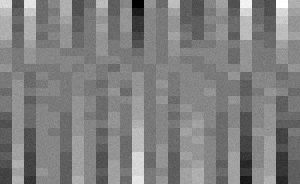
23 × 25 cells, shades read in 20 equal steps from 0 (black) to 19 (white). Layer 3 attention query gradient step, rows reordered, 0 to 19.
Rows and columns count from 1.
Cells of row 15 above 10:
6
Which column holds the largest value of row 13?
12
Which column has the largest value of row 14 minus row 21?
21
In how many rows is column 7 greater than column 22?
12
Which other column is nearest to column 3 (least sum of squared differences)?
24
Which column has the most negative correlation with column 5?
11
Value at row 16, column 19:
8
